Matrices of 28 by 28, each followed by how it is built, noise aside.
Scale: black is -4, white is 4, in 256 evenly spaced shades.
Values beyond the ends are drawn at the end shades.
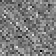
Toeplitz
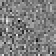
lower triangular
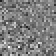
lower triangular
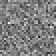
low rank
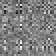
low rank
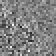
lower triangular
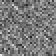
Toeplitz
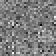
low rank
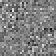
block diagonal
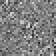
block diagonal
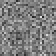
low rank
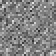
Hankel
